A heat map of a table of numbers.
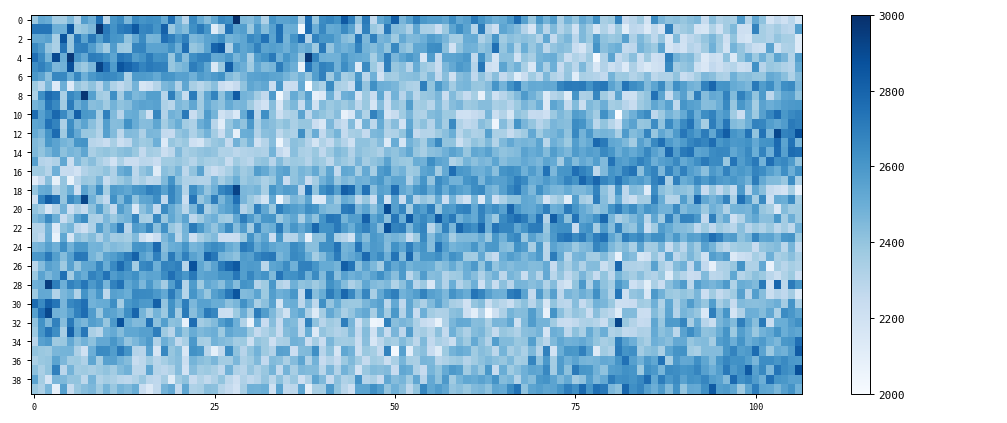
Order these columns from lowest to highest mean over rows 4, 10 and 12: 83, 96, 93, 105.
83, 93, 105, 96
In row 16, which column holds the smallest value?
17
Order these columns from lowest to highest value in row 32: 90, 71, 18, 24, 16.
24, 71, 18, 90, 16
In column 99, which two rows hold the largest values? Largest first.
37, 12
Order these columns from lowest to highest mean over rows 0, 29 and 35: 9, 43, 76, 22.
76, 22, 9, 43
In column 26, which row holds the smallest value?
11
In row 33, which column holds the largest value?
5
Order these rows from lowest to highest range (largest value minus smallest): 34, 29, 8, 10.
34, 29, 10, 8
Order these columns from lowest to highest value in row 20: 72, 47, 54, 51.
47, 72, 54, 51
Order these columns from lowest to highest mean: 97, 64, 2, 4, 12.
64, 97, 4, 12, 2
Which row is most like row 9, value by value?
33
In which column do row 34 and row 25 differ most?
81
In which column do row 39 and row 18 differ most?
28
